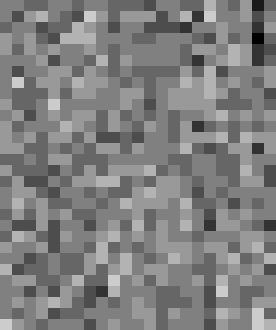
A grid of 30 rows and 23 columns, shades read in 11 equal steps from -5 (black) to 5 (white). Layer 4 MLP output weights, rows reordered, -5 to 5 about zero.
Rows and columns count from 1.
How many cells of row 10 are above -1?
16
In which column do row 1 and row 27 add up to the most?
19
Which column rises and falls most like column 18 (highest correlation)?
8
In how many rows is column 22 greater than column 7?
12
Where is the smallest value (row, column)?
4, 22
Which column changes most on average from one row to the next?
2
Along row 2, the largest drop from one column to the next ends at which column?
17
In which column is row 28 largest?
5
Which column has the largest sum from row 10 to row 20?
21
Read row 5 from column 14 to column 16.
0 0 -1
